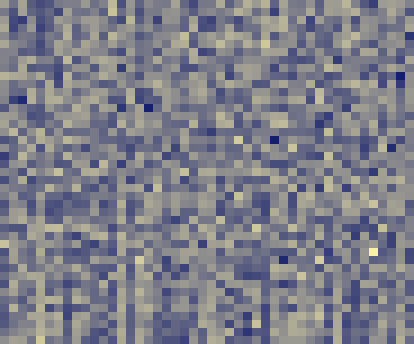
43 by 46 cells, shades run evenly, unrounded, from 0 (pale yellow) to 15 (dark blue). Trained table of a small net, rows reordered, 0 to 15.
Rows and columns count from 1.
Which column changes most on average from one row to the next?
42
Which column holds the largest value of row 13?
3
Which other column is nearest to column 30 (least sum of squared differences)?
15
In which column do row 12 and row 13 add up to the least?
36
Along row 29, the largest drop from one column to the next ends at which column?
43
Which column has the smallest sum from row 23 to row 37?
14
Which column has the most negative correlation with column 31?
27
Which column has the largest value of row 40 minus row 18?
8
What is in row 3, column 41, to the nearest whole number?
7
